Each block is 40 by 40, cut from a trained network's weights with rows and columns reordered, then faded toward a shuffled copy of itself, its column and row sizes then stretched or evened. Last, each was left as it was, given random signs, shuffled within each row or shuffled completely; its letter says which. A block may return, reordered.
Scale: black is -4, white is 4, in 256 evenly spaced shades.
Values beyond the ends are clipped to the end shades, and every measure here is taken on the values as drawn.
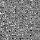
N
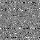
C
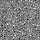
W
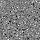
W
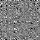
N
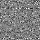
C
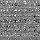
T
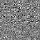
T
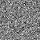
C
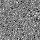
W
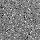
W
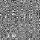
T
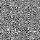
N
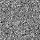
C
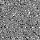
C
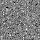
W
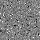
W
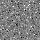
W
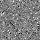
W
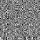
T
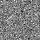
W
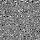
C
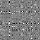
T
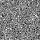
W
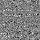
C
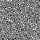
W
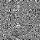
N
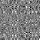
T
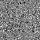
C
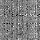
T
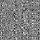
T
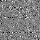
C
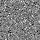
W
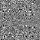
T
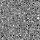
N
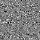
C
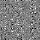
N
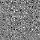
N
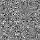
T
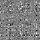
T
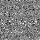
C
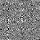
T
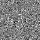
C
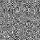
T
